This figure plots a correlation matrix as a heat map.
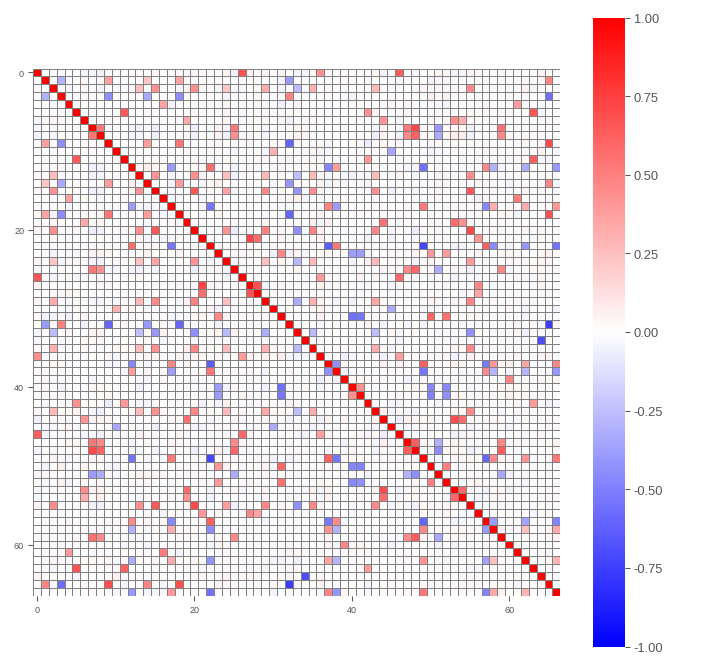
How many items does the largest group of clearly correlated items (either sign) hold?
10
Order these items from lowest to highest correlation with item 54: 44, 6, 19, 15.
15, 6, 19, 44
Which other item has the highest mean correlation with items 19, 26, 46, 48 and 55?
0
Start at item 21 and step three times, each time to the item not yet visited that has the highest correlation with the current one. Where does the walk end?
56
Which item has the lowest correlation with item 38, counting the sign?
49
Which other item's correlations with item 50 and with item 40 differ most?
31
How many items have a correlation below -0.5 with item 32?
3
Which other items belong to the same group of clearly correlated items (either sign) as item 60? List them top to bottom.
39
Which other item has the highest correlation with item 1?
65
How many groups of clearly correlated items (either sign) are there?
13
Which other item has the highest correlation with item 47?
48
